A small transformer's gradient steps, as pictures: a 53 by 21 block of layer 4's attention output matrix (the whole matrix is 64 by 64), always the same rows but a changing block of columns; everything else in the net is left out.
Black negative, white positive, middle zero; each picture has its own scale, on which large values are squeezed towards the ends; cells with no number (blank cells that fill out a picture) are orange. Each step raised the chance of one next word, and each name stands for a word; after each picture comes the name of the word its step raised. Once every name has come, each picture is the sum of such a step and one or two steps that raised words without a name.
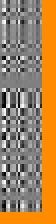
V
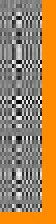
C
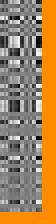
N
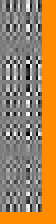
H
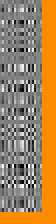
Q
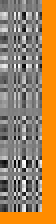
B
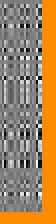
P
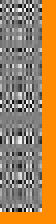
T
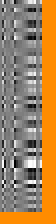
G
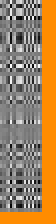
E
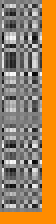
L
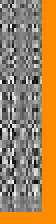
P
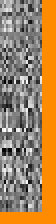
V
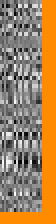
P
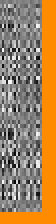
P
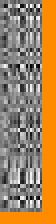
E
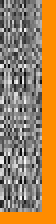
Q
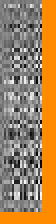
P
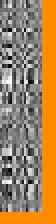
B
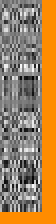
B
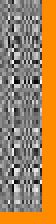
N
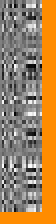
H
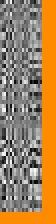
G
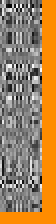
E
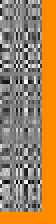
E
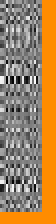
E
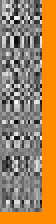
N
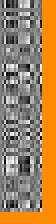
Q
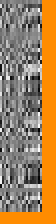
H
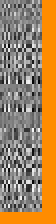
L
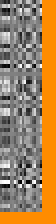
E
